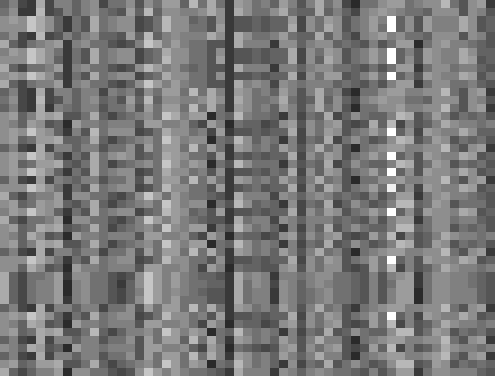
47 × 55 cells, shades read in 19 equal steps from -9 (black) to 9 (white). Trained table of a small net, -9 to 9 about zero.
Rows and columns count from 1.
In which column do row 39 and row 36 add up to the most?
17
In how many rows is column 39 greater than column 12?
4
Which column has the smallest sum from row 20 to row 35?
26
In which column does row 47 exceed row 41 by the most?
45
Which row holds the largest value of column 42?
16
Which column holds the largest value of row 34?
44
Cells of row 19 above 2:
4
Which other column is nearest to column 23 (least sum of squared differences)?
41
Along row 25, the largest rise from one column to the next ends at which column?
27
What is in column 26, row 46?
-2
